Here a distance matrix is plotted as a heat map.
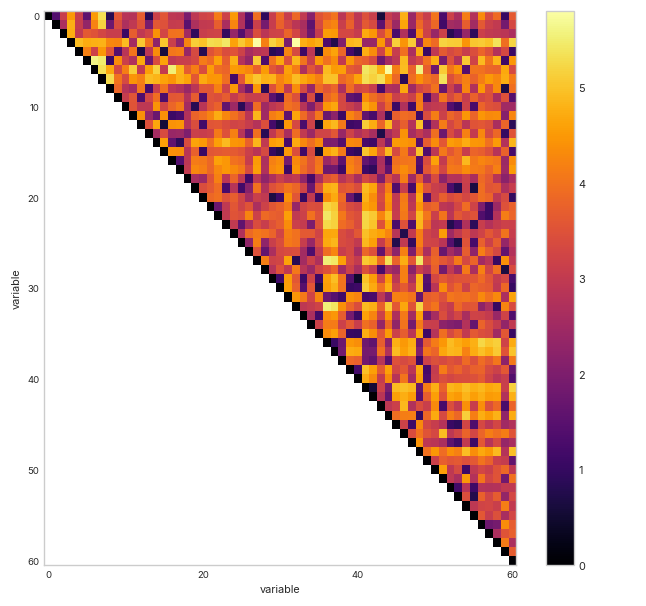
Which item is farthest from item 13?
7
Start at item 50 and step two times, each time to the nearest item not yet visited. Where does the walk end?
6
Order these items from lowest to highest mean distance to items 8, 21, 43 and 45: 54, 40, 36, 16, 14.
40, 16, 14, 54, 36
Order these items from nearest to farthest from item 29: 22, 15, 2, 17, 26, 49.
15, 49, 26, 2, 22, 17
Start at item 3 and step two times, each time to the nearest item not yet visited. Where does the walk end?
36
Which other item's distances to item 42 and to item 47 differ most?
41
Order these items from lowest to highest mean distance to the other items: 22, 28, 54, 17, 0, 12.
28, 0, 12, 17, 54, 22
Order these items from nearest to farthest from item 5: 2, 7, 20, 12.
2, 20, 12, 7
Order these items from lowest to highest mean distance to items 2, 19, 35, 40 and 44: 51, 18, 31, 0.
18, 0, 51, 31
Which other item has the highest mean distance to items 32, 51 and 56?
3
